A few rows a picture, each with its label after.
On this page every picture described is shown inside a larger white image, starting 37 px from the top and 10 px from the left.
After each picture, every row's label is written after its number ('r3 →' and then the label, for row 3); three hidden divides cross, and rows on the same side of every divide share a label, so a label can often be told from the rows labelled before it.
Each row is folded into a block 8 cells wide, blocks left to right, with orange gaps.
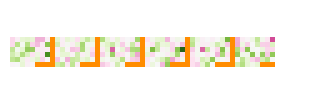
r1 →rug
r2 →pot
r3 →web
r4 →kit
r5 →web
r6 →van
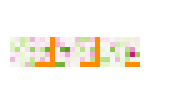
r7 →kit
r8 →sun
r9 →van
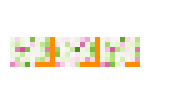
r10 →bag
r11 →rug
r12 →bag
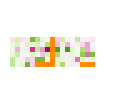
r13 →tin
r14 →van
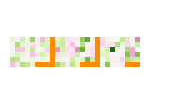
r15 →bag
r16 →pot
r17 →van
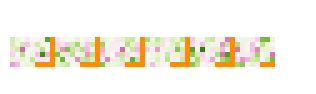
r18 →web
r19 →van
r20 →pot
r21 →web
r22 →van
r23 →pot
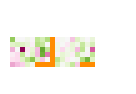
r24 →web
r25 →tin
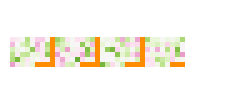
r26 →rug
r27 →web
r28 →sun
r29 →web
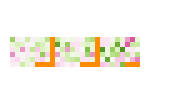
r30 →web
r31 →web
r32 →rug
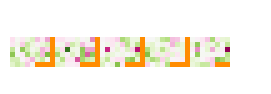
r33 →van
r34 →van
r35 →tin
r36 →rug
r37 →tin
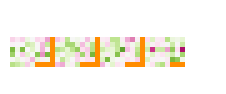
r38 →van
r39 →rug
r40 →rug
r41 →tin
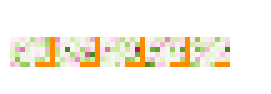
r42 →bag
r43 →van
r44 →tin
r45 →sun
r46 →sun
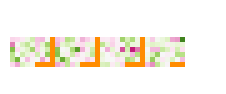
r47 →rug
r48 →rug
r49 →tin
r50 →bag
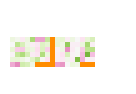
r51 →bag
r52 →web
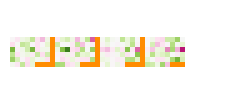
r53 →rug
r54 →sun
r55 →tin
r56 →tin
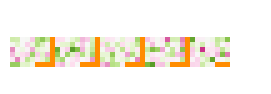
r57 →pot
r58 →rug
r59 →bag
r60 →sun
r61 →web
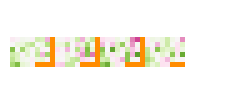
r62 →van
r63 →web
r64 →van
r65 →van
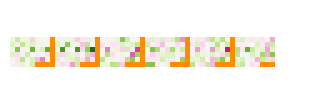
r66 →kit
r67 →kit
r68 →tin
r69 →sun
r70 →tin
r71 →van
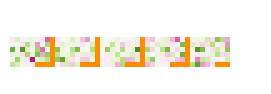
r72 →van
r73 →rug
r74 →kit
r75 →rug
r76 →sun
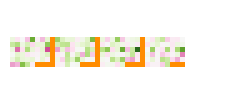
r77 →bag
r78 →web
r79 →kit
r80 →kit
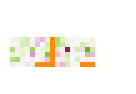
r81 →rug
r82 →web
